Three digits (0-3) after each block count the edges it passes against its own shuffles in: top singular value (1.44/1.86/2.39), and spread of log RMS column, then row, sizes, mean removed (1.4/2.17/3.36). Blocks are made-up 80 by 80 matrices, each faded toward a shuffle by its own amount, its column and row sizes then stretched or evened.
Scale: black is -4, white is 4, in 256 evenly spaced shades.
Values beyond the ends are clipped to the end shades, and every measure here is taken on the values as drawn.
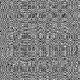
3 1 0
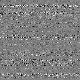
1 0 3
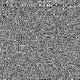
2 0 2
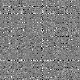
2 2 2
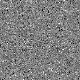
0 1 1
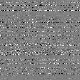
2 0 3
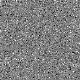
0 1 1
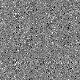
1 1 1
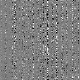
1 3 1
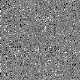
1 2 1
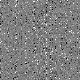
1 2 0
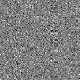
2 1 0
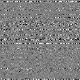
2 1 3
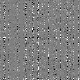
1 3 1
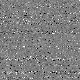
0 0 2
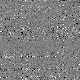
0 1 2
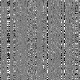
3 3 0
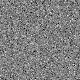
0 0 0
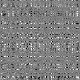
3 2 3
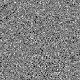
2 0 1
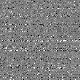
2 0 2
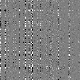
3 3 1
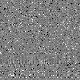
2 0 1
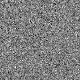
0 1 0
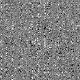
1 2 1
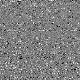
1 0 2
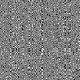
3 2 0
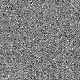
1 0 0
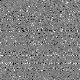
2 0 2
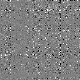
1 2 2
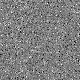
0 0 0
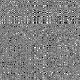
3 1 2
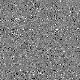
1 1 1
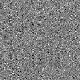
2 1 0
